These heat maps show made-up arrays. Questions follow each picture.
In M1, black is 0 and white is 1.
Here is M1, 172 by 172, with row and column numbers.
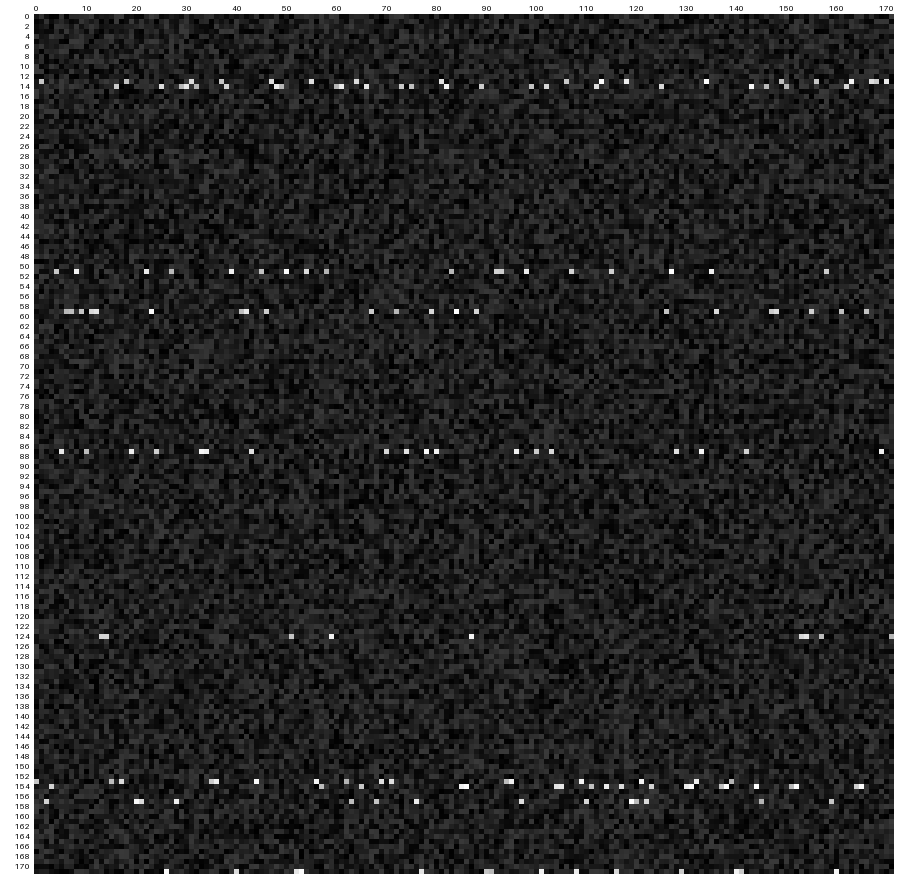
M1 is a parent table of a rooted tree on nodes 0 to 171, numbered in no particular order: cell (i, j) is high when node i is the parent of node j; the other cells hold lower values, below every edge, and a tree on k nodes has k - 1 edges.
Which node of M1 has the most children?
14
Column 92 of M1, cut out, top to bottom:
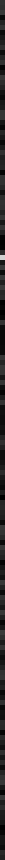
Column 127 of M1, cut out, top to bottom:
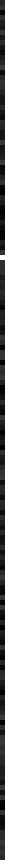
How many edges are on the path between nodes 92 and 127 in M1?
2
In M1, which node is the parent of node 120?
157
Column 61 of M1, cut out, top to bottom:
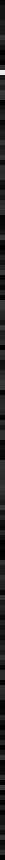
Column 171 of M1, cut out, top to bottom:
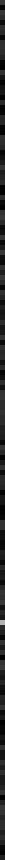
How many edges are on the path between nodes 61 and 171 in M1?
3
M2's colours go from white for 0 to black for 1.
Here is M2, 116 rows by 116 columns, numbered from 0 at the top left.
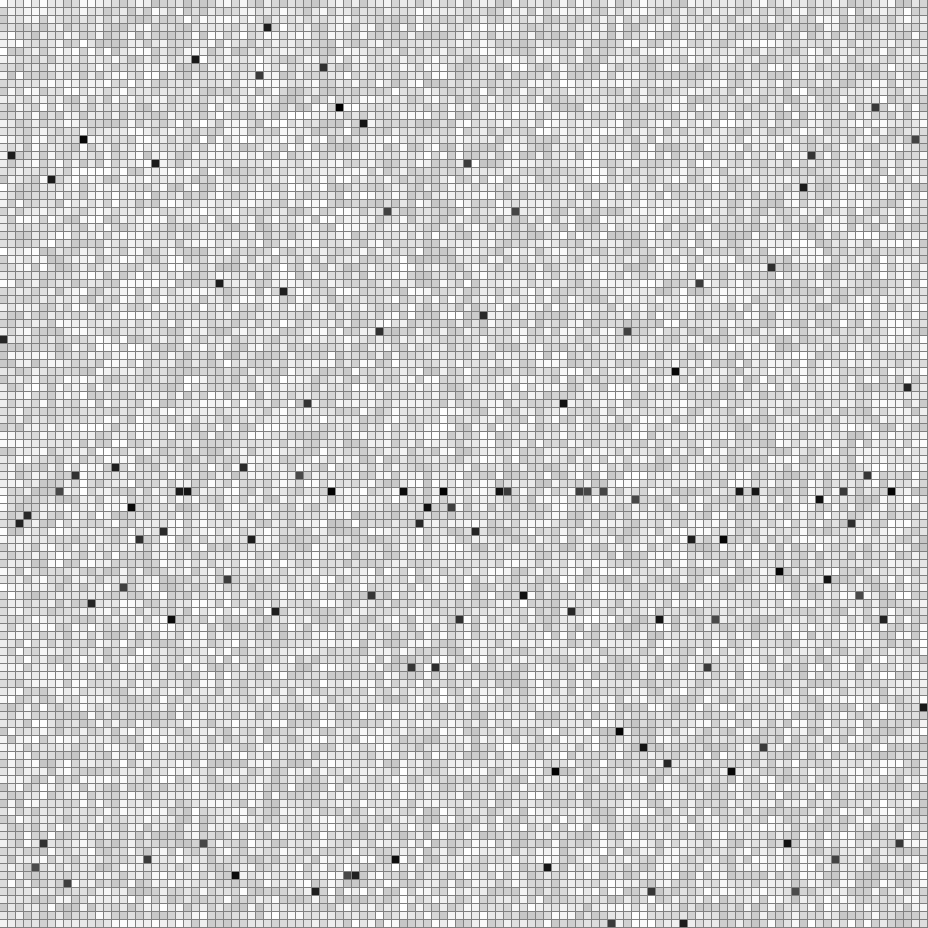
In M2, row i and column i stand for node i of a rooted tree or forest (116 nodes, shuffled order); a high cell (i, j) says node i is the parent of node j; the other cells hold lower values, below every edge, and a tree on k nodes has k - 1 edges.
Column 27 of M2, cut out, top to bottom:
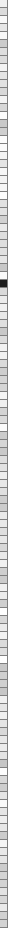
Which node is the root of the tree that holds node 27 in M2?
36
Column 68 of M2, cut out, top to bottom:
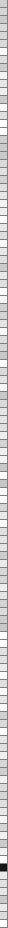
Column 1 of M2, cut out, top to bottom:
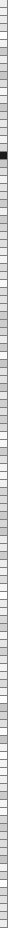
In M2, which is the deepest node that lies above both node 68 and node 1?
66
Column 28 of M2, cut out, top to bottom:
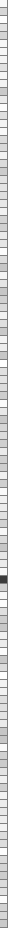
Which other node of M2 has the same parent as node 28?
103
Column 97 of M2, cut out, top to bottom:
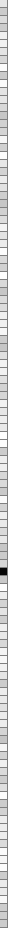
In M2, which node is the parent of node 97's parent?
76
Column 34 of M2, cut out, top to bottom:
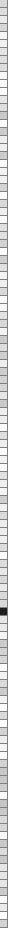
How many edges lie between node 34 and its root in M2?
6
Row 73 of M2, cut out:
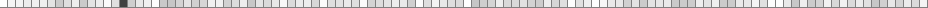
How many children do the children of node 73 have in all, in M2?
1
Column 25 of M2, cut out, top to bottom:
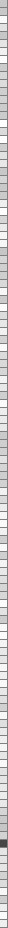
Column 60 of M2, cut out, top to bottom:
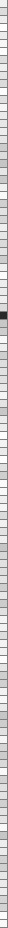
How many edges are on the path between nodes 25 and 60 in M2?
5
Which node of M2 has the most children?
61
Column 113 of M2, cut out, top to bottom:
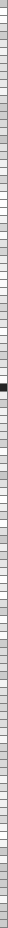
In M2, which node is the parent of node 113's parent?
26
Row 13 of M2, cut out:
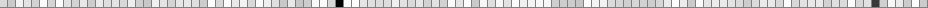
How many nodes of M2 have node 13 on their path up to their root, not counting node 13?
6
